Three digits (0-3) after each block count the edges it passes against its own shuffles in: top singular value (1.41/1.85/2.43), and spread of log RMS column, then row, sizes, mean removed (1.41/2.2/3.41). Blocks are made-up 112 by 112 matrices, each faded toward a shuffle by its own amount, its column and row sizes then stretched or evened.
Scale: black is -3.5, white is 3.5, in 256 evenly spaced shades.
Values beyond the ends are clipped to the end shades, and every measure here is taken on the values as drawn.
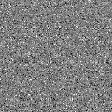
2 0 1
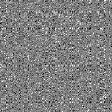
3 2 1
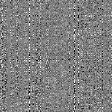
2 3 1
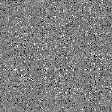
1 2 2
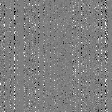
1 3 0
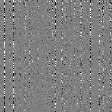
3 3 1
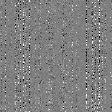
2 3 0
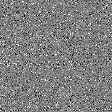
1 0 2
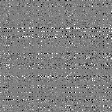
1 2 3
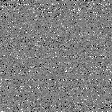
1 0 2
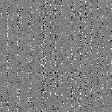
2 3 0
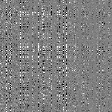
3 3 2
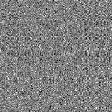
3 1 1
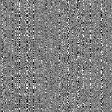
3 3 0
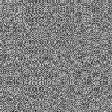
3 1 0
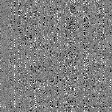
1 3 1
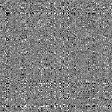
3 2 2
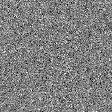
0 1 0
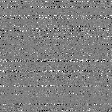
0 1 3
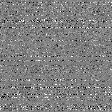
1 0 3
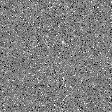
0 1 1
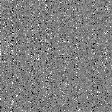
1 2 0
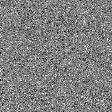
0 1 1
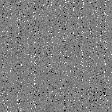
0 2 1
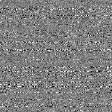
1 0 3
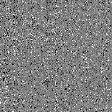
2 2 0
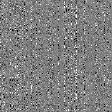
0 3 1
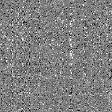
2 2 1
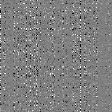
2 3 2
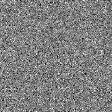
1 1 1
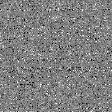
0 1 2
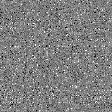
2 1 1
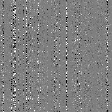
2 3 0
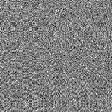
3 0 0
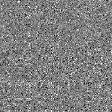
2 1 1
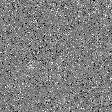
0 0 0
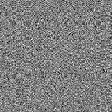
3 0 0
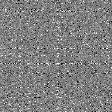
2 1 2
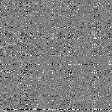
2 2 3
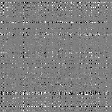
3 2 3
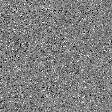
1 1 1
